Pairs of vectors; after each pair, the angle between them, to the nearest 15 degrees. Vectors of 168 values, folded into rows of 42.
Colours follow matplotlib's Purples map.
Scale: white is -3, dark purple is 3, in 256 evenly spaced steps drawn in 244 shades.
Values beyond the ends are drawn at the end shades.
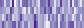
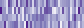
90 degrees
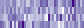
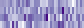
165 degrees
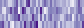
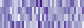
135 degrees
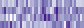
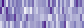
120 degrees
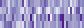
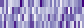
60 degrees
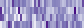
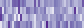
30 degrees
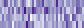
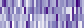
45 degrees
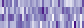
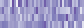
120 degrees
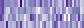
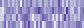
135 degrees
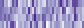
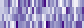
165 degrees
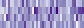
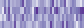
45 degrees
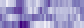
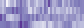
30 degrees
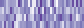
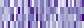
105 degrees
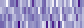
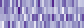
105 degrees
